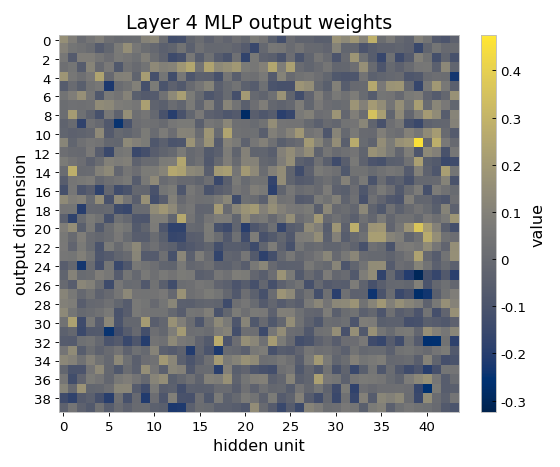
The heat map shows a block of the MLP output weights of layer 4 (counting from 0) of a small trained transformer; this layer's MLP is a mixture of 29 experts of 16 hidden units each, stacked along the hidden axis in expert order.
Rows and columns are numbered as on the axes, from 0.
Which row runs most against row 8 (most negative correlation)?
32
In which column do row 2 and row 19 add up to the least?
1
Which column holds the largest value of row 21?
40
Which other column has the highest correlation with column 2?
6
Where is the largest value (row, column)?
11, 39
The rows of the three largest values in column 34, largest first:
8, 0, 5
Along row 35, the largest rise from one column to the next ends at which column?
18
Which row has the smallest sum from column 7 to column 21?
20
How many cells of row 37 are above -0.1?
38
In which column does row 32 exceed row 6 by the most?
17
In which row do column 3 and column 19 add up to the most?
3
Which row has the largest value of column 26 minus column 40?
37
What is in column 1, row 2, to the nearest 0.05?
-0.05
